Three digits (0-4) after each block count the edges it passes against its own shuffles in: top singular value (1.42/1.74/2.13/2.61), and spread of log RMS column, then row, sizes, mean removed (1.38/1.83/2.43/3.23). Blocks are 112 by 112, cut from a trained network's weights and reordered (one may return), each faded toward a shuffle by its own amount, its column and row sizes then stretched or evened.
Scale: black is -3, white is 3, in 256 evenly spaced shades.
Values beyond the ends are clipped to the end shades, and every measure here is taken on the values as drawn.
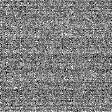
2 3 0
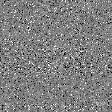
2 1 2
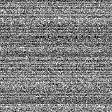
4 2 1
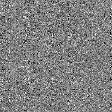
0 3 2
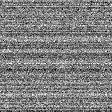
4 0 2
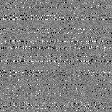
4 0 4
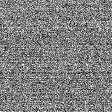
1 2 0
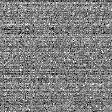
3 3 0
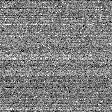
3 0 2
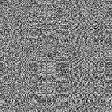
4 0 2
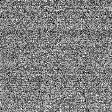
1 2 0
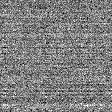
2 1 0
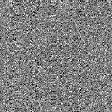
3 2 1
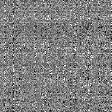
1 4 2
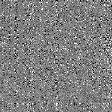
2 3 2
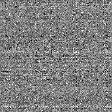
1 3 2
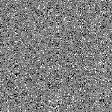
2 2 0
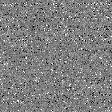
1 0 2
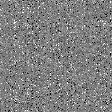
1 3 0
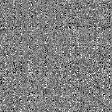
0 4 2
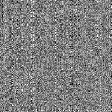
3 3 1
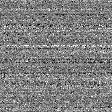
2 0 3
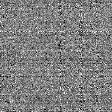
1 3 2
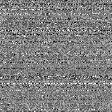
1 0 4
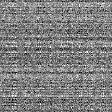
4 3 1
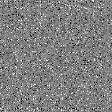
2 2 2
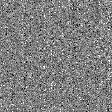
0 2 0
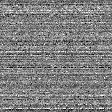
4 0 3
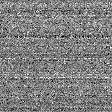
2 0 3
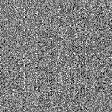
2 1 1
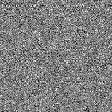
3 0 1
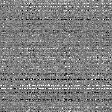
4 3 4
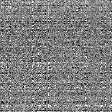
3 4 2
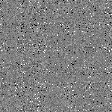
0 2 2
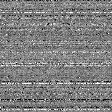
4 0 4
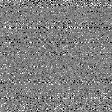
3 0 4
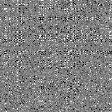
3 3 3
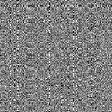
4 3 2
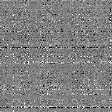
2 3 4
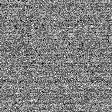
1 1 0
